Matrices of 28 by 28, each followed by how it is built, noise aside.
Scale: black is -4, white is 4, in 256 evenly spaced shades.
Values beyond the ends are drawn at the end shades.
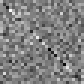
diagonal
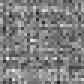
blocks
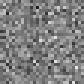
low rank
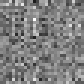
low rank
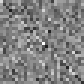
diagonal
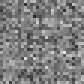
blocks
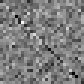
diagonal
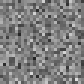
repeating rows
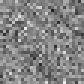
Toeplitz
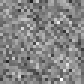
Toeplitz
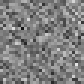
Toeplitz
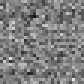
blocks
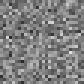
blocks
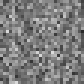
repeating rows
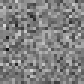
blocks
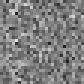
repeating rows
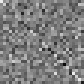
diagonal
